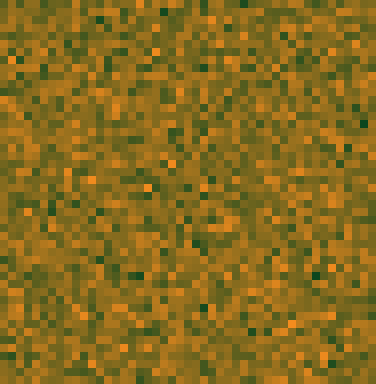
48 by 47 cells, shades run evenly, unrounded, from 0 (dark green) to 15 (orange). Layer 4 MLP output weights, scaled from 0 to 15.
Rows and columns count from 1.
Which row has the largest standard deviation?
9
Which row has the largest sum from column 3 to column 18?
31
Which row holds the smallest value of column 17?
35
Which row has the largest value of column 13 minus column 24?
28
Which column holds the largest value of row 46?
12
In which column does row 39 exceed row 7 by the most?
16
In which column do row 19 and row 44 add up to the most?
2
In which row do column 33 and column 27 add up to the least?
23
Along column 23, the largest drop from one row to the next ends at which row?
29
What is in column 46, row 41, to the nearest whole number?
11
